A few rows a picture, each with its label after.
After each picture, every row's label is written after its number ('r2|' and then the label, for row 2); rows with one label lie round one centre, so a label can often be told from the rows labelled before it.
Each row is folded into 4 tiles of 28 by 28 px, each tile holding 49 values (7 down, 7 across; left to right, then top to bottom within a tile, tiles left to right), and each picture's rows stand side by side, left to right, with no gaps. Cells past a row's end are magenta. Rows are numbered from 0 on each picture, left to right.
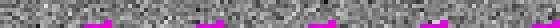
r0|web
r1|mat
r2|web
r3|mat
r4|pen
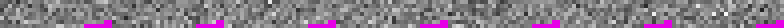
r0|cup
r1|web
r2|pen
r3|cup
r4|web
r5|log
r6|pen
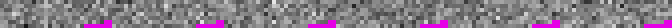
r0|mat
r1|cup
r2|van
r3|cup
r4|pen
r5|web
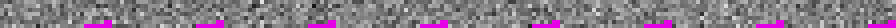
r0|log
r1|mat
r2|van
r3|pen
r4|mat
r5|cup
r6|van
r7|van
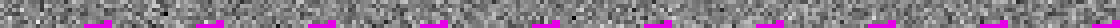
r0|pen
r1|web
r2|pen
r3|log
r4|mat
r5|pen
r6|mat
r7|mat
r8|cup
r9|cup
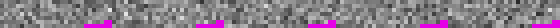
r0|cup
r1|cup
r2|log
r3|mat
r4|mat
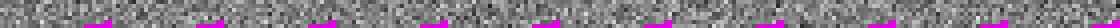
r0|web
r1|pen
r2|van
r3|cup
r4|van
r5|cup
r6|log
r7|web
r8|mat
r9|web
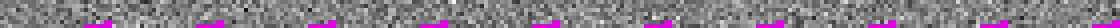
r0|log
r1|van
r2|van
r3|log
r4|cup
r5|van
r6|mat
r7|pen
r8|mat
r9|pen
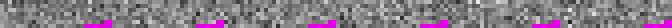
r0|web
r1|cup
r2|log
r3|pen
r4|log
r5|log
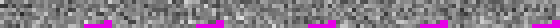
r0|van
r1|pen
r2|cup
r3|web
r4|pen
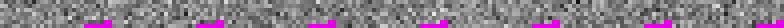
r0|van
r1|pen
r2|web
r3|log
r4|cup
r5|cup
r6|web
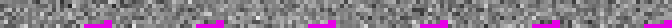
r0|pen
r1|pen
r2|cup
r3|pen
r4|pen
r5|web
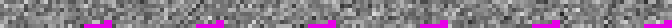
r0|mat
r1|van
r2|pen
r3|web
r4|log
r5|web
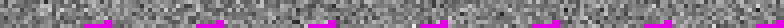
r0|web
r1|cup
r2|pen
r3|log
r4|cup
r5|log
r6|van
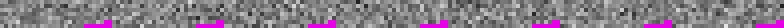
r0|log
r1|cup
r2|web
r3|cup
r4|cup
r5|van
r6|web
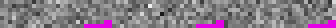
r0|van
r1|web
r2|van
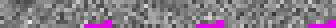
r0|pen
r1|van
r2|pen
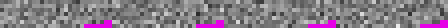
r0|mat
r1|pen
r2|web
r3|pen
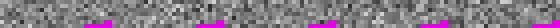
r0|pen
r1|van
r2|van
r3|cup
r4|log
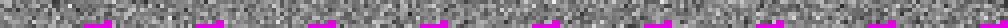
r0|mat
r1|mat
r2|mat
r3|cup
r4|cup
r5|log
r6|van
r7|mat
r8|log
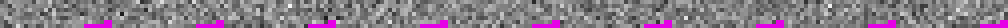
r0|mat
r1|van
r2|mat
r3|pen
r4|van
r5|van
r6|mat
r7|web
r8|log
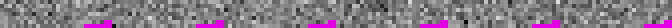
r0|pen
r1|pen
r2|pen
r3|mat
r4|pen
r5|web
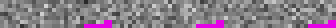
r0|web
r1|log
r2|van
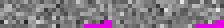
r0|van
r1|log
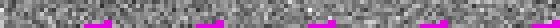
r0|mat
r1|pen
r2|web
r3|van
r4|log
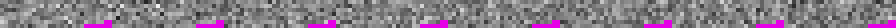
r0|cup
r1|web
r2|cup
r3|van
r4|web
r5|mat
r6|cup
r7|log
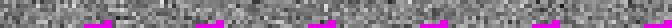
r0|pen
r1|web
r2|van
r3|web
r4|van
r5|cup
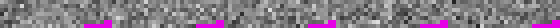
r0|cup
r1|mat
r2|log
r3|van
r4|van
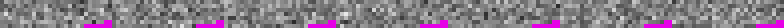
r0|mat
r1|web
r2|van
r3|log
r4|van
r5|van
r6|mat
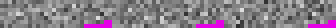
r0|van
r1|pen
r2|pen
